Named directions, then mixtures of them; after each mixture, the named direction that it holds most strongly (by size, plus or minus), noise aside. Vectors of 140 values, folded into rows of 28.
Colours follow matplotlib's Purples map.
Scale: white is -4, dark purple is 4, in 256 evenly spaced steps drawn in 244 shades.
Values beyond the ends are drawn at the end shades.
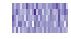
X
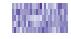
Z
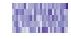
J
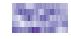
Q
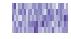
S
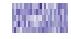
Z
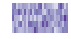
S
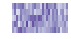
Z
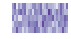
S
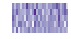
X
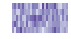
Z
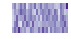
X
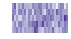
S
